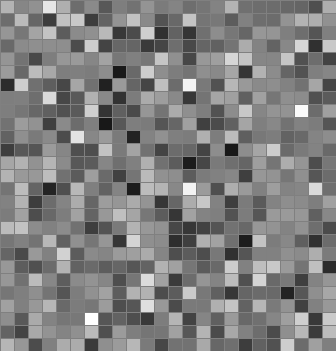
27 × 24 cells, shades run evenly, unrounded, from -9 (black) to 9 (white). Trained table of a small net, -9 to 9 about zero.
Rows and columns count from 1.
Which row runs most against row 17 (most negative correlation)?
6
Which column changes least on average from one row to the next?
20
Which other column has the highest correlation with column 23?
14
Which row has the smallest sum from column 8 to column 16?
4
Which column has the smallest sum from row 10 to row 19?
13
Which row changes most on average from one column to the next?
7
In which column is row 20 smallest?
17
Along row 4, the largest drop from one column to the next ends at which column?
23
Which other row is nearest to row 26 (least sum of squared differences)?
25
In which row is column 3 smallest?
16
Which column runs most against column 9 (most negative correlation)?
19
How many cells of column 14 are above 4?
4
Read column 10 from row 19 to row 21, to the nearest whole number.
6 2 -3
